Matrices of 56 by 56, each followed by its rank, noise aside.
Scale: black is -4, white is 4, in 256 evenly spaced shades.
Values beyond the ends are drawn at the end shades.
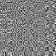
four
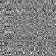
seven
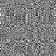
five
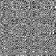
six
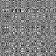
four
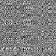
seven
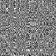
six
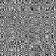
four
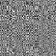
six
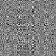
four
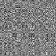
six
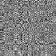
seven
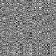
six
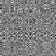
five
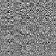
five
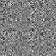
seven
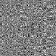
seven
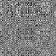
five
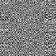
five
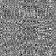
five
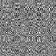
five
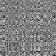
four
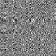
six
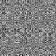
five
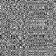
seven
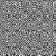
five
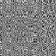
six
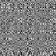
four
